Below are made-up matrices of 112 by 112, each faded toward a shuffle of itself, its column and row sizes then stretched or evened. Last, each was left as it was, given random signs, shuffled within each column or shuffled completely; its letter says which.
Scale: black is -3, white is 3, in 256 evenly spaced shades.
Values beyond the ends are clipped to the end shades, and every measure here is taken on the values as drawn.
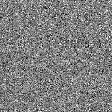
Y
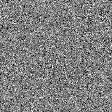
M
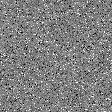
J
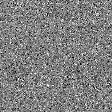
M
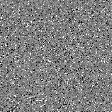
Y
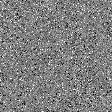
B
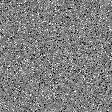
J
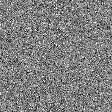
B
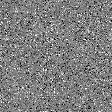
M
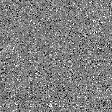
Y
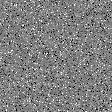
J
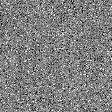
M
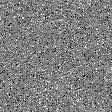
J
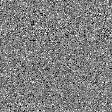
M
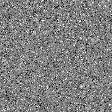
M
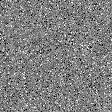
J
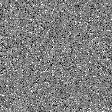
M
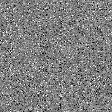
Y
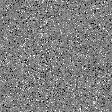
B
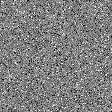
B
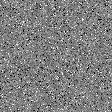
J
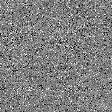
Y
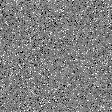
B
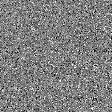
Y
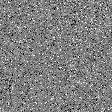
B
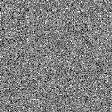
Y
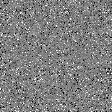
M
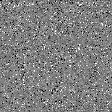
Y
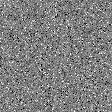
J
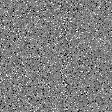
B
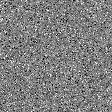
J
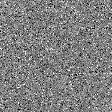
M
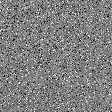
J
